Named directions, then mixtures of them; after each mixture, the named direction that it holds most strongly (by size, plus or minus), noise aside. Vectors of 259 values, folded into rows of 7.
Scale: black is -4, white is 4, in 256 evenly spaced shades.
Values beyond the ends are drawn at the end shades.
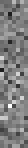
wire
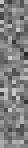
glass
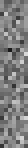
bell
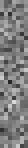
wire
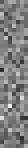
bell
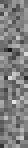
bell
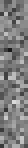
bell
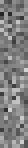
glass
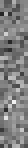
wire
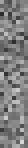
wire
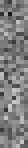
wire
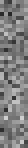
wire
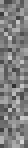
bell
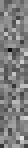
bell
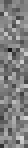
bell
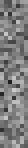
wire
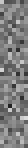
bell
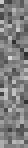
glass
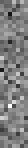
wire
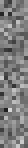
bell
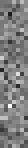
wire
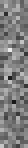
bell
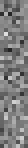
bell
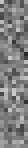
glass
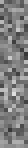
glass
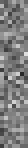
wire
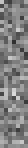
glass
